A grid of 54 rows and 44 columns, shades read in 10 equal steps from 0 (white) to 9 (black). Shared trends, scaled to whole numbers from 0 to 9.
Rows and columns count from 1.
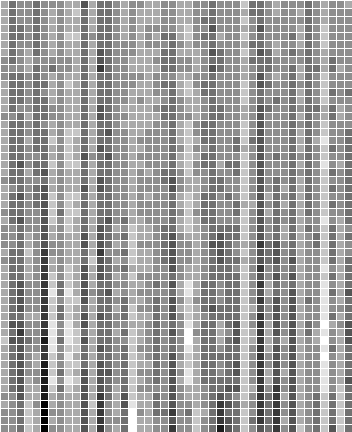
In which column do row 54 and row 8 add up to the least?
17
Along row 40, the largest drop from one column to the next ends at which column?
7
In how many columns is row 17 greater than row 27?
4
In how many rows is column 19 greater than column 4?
10
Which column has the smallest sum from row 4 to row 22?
41
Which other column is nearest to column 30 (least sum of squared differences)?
44
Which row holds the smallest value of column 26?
52
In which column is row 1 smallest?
31
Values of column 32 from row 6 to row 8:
5 4 5
